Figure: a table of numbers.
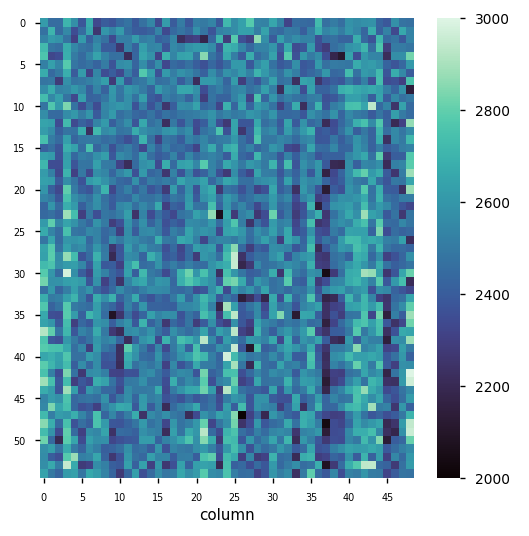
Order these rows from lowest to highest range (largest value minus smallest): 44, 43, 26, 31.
26, 31, 44, 43
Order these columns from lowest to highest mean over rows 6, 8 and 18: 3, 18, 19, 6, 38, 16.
6, 38, 16, 18, 19, 3
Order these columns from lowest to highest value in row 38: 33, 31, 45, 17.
45, 31, 33, 17
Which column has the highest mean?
3
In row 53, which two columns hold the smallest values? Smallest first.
37, 23
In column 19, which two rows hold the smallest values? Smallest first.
47, 2
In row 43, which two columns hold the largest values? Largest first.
48, 0
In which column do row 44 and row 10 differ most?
21
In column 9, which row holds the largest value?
33
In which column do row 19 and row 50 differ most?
44
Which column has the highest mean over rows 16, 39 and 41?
25
